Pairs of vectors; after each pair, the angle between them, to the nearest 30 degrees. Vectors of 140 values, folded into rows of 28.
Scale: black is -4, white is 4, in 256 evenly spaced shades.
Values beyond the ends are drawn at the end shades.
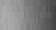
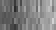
150 degrees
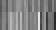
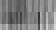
150 degrees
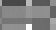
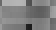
150 degrees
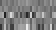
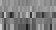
150 degrees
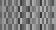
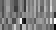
90 degrees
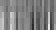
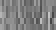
60 degrees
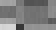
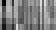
120 degrees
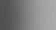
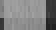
120 degrees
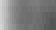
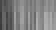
150 degrees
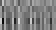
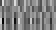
30 degrees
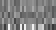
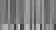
90 degrees
